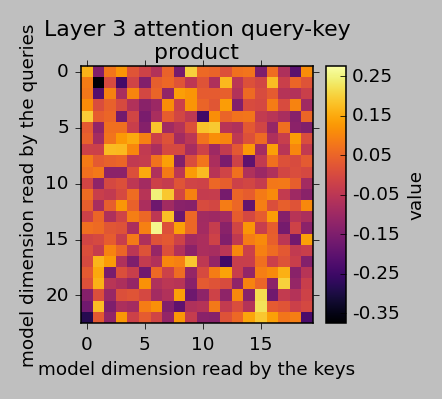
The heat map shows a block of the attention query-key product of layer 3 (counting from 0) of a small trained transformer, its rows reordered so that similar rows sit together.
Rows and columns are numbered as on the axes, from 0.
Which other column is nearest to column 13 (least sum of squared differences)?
4
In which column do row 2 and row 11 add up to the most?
6
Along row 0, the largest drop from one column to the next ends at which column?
1
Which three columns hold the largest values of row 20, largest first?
15, 8, 13
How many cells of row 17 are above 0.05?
6
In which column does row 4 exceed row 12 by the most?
14
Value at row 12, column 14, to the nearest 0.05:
-0.2
